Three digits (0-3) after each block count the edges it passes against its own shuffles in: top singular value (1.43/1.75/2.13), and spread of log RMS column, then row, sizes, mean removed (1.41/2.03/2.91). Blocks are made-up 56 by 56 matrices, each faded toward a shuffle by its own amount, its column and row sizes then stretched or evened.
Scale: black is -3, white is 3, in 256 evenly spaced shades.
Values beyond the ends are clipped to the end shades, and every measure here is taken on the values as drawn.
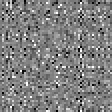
3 2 1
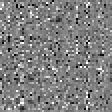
2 2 1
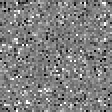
1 1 1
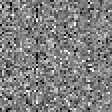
2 2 0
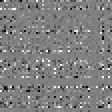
0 2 3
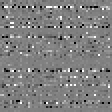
3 1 3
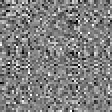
3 2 1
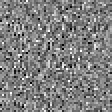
2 1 0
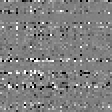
1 2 3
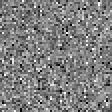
0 1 0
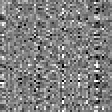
3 2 0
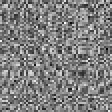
3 0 1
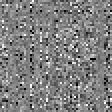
0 3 1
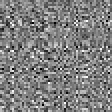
3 2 2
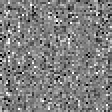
0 2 0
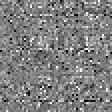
2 1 1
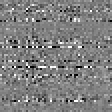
2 1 3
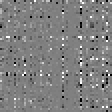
2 3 2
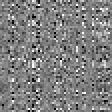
3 3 1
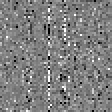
2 2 0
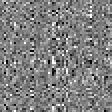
3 2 1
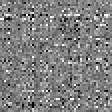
2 2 2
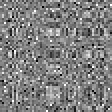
3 1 0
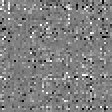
1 2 2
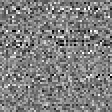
2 0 2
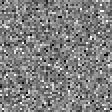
0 0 0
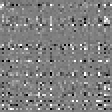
3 2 3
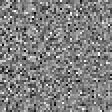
1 1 0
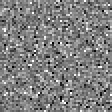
0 0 0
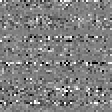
0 1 3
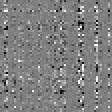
1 3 1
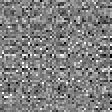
3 1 1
